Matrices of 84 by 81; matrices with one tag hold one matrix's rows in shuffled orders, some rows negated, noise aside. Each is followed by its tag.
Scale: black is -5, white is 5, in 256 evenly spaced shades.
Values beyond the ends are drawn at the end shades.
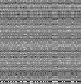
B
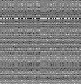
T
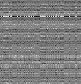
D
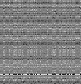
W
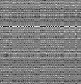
D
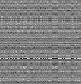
B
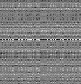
T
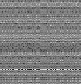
T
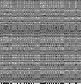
D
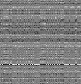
D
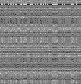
B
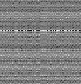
T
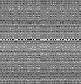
T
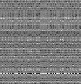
T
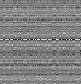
W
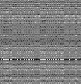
D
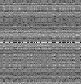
W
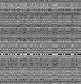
B
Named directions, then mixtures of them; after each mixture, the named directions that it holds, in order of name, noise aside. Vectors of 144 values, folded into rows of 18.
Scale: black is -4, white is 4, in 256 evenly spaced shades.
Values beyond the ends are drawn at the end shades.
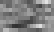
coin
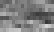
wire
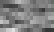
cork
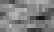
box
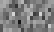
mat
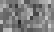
coin, mat.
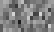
mat.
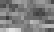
cork, wire.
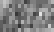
box, cork, mat.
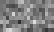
cork, mat.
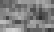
box, cork, wire.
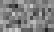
cork, mat.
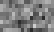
box, coin, mat.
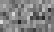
box, mat.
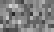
cork, mat.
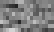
cork, mat.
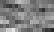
cork.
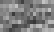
coin, cork, mat.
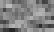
coin, cork, wire.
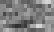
coin.
